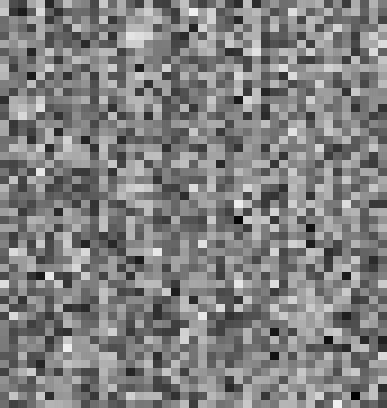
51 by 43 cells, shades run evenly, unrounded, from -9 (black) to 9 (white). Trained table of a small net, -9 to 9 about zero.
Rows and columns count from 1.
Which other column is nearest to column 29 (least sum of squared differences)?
24
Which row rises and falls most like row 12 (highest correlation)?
25
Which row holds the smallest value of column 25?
21
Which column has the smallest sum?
11
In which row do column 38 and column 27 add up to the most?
51
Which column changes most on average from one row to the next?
31
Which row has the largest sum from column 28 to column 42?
9
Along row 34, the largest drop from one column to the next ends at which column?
10
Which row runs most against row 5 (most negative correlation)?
33
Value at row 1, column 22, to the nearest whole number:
-2
